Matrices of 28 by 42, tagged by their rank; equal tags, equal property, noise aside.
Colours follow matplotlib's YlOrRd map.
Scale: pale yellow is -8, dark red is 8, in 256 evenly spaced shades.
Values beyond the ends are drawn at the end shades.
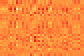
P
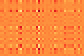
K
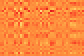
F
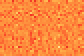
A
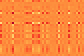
K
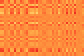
K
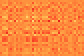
F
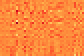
A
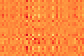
F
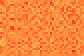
A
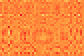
A
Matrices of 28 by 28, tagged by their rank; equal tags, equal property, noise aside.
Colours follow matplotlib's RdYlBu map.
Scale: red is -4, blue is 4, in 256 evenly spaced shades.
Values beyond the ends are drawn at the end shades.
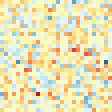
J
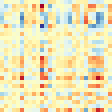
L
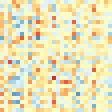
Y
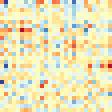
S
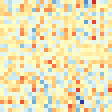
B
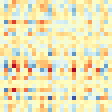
L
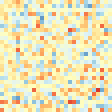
J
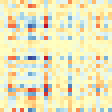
L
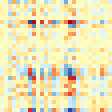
L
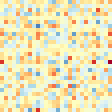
S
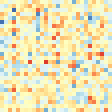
J
